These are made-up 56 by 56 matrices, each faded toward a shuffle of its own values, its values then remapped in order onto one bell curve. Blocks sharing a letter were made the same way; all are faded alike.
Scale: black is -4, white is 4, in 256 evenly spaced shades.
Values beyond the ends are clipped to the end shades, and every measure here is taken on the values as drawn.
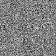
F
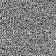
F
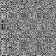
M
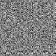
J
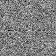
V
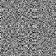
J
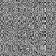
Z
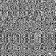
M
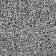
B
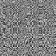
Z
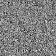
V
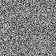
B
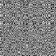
M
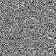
J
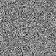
F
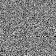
V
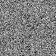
B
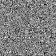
V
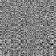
Z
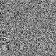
F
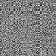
Z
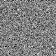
V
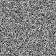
B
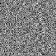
F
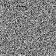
V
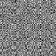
Z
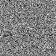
V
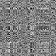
Z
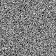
B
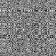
M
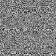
J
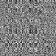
Z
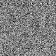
V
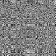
M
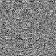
J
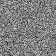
B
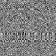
M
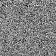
V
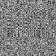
J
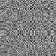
Z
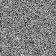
B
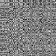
Z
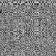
M
